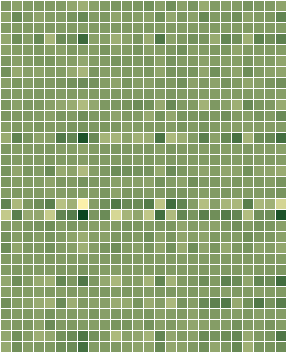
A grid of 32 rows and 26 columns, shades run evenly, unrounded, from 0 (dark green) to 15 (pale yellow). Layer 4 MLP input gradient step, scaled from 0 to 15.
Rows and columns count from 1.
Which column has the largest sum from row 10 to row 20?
11
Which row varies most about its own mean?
20
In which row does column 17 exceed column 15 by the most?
13
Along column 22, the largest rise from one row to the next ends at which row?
14
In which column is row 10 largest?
8
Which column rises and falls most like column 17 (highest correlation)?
10
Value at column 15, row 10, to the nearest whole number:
9
